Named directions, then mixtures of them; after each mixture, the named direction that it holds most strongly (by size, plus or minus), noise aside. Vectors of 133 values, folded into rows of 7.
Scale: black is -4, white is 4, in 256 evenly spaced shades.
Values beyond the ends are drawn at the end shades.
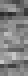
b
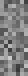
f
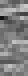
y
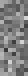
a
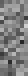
a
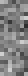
a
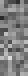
f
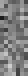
f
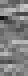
y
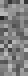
f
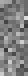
a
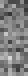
f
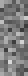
a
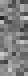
a
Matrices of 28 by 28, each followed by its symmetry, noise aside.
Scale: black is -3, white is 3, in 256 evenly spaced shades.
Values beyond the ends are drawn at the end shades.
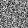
antisymmetric.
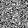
no symmetry.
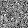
no symmetry.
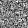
no symmetry.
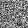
antisymmetric.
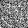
symmetric across the other diagonal.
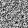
symmetric.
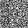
mirrored top to bottom.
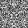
mirrored left to right.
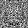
mirrored left to right.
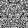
mirrored left to right.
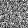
no symmetry.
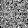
mirrored top to bottom.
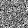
symmetric.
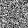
antisymmetric.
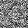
mirrored top to bottom.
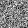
symmetric.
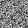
symmetric.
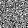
antisymmetric.
